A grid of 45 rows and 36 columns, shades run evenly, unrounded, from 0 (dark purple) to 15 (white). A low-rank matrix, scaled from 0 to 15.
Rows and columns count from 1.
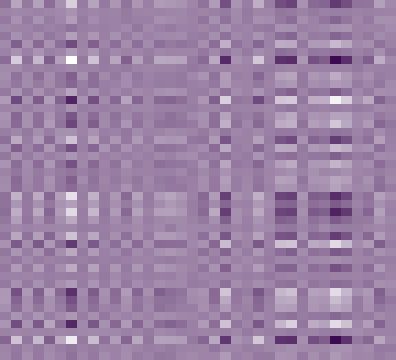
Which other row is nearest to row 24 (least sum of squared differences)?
11
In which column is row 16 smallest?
7
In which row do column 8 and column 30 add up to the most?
13
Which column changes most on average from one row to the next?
31
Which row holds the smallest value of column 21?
8
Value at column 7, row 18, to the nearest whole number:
11
